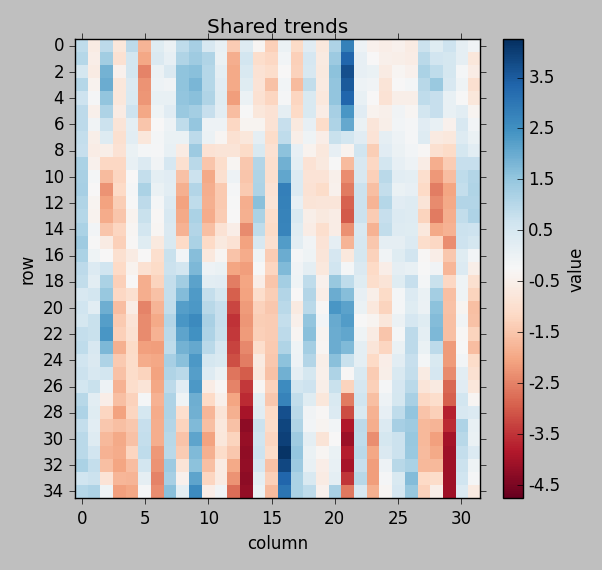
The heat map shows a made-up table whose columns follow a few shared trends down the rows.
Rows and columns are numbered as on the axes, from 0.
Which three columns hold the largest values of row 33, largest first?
16, 9, 26
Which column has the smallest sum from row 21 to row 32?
13
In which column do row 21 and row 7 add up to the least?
12
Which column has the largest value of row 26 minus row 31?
21
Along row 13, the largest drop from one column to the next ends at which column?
10
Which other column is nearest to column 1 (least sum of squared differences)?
25
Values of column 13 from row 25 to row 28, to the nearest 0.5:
-3 -3.5 -3.5 -4
